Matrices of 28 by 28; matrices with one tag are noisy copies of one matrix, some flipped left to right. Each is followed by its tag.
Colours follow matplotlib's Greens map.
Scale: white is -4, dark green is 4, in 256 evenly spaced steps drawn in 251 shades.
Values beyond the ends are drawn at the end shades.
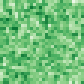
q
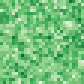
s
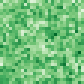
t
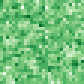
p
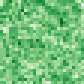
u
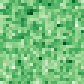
u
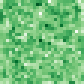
u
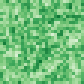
p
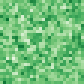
s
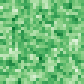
p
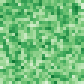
u
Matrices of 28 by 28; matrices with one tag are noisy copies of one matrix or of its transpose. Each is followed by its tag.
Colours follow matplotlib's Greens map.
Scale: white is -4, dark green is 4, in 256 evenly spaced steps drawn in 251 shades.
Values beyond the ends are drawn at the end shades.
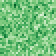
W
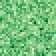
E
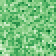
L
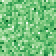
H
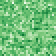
E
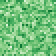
E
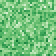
L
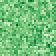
L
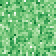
E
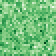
L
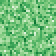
E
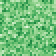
H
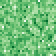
E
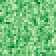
E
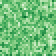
L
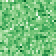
H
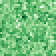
L
